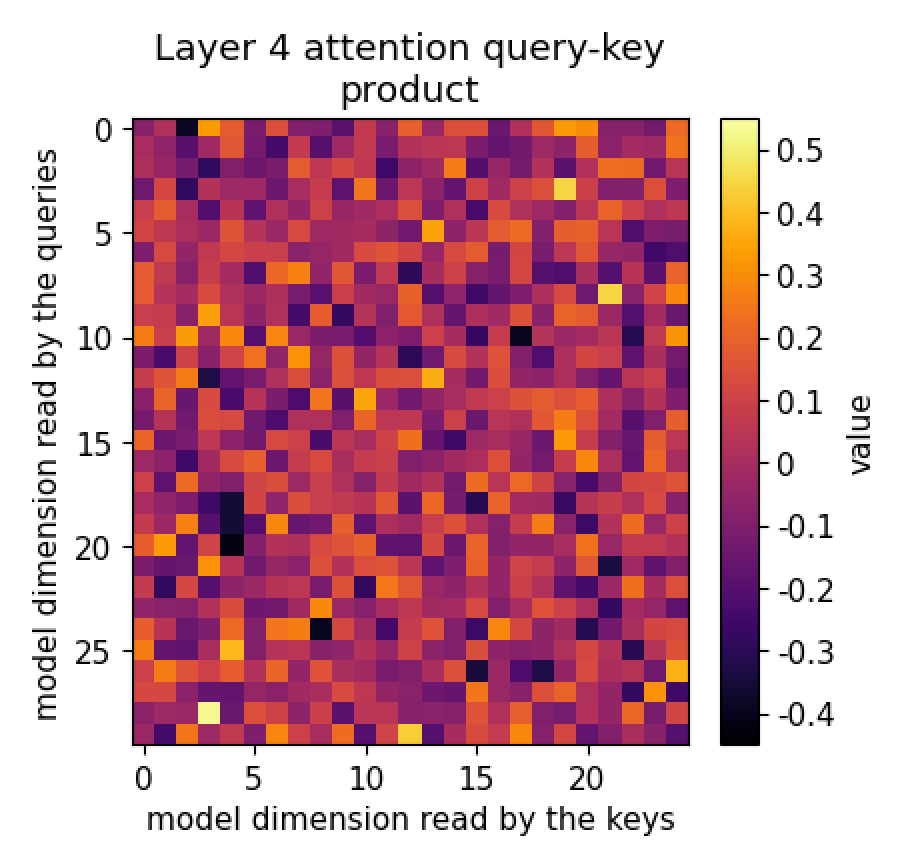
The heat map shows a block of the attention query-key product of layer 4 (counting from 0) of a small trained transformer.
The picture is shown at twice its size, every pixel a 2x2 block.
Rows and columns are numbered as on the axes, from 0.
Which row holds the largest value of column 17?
29
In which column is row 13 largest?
10
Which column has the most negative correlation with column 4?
22
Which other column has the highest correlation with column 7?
9
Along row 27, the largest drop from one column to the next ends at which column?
24
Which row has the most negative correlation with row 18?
0
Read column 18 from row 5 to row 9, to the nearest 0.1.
-0.1 -0.1 -0.2 0 -0.1
